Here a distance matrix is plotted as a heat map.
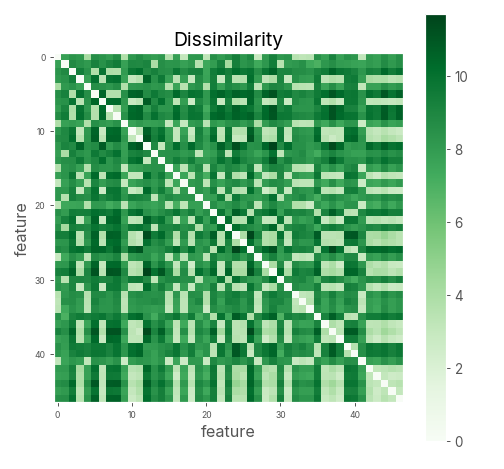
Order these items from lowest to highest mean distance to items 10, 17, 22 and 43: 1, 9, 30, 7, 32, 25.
25, 9, 32, 1, 30, 7
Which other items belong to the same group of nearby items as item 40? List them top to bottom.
21, 26, 35, 39
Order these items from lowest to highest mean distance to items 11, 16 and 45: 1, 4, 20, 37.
37, 20, 4, 1
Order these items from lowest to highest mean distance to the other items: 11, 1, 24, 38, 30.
38, 11, 24, 1, 30
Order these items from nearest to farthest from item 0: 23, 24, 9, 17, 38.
17, 9, 38, 23, 24
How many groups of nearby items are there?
6
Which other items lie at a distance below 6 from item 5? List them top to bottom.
2, 7, 8
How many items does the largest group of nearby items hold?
20
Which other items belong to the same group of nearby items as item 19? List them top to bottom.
1, 13, 23, 30
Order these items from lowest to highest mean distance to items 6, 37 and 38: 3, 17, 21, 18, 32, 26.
18, 3, 17, 32, 21, 26
